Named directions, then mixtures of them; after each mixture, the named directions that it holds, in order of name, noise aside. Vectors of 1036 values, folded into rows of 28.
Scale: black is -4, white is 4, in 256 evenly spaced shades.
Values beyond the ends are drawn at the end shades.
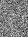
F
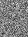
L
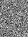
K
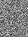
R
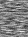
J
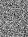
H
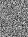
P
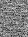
F, J.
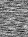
J.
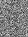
R.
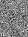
F, K.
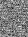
J, P.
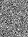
K.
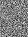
P.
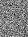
H.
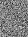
H, P.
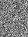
L, P.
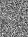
F, L, P.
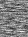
J.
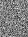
H, L, P.
